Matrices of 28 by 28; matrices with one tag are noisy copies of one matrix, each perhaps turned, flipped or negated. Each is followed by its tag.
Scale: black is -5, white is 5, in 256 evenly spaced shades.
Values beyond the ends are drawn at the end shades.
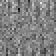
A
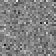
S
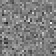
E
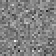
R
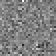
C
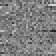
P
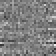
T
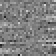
T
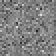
R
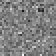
C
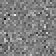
R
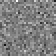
S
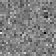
C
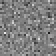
E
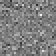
R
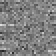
P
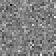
S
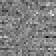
A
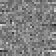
P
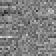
A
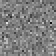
E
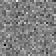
S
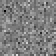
S
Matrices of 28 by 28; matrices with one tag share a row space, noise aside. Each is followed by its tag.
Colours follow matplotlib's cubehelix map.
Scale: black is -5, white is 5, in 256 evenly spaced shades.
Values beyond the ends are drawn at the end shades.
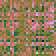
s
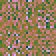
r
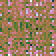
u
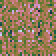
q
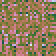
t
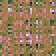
u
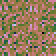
t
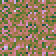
t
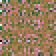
q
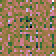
u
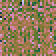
q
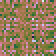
s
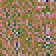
r
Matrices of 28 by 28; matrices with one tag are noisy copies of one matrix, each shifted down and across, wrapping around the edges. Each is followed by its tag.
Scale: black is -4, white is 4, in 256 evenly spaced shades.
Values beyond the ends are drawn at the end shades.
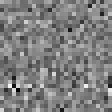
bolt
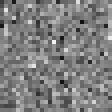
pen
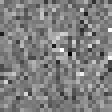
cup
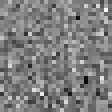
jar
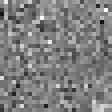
cup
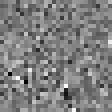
cup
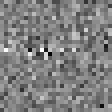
bolt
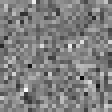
cup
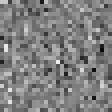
jar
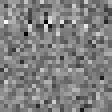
bolt
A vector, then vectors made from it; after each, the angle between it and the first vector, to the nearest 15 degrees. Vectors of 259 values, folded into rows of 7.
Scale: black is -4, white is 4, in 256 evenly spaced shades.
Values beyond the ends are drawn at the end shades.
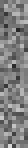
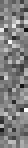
90 degrees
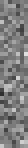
90 degrees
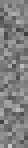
45 degrees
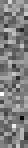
45 degrees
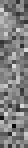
150 degrees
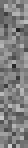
15 degrees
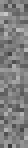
150 degrees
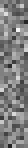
150 degrees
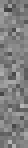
135 degrees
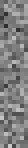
15 degrees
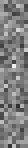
150 degrees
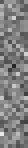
90 degrees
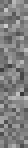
90 degrees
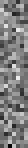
165 degrees
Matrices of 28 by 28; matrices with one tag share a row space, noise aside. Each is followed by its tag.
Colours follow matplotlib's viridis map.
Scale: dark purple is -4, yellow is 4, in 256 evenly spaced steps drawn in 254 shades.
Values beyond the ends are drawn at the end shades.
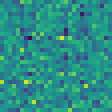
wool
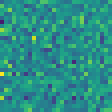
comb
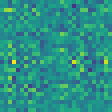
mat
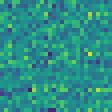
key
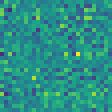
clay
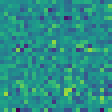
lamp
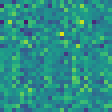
wool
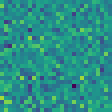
comb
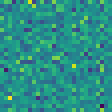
comb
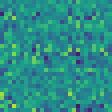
clay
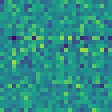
wool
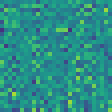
clay
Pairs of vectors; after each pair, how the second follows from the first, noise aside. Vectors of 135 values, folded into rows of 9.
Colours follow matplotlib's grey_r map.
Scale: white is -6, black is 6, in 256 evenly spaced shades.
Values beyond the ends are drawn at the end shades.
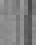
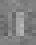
wrapped around, negated, partly zeroed.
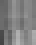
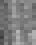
copied.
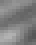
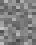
shuffled.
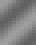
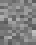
shuffled.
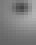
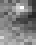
negated, scaled up.
